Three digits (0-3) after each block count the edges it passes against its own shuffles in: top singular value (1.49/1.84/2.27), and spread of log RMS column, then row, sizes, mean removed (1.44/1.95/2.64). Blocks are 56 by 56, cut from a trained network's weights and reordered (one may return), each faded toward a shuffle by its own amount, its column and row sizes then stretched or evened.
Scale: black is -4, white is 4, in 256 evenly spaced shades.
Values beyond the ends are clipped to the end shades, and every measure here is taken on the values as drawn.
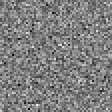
0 0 0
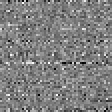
2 1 3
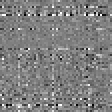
2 1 3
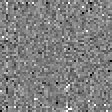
1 1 0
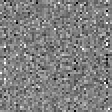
1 2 0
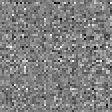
1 2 2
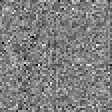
1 0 1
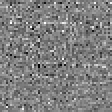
0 1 2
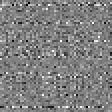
2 0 3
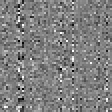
1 3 1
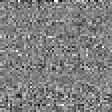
1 0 3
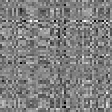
3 1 3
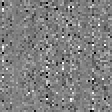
0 3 0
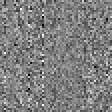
0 3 0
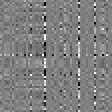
3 3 0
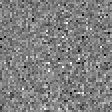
0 1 0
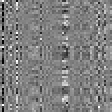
3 3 0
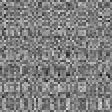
3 2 0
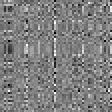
3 3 0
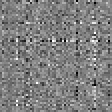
2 2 2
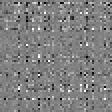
1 3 3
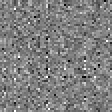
1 2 0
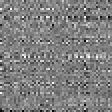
3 2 3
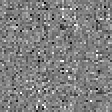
1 2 2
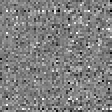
2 2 1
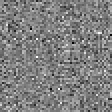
2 1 0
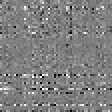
1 2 3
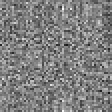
2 0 1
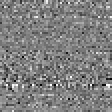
1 0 3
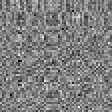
3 1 0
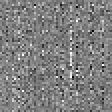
0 3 1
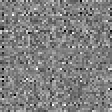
1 1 3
